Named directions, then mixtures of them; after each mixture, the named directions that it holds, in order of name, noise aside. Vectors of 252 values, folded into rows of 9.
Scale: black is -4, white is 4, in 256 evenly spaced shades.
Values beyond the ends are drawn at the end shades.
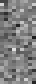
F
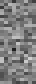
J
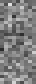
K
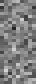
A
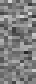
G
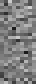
F, G, J.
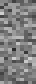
J.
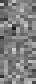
A, F, K.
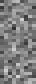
A.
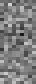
K.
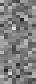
A.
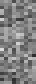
J, K.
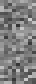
A, F, K.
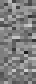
G, J.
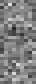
A, G, K.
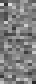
F, J, K.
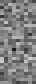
J.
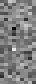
A, F, G.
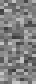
J.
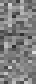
K.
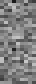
J.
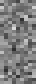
A.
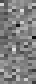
F.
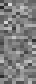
A, J, K.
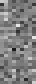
F.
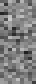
F, G, K.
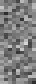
A, F.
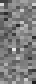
F.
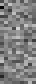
A, J.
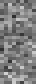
K.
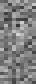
F, K.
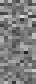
A, G.
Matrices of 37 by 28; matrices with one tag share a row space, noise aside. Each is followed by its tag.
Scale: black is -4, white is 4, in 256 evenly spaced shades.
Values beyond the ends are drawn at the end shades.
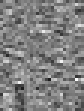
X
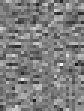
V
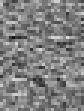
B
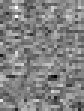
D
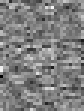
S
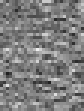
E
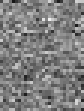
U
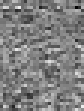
U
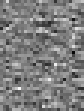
E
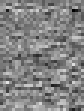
E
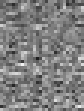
V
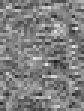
E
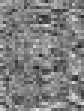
E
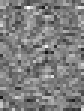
S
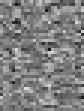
U
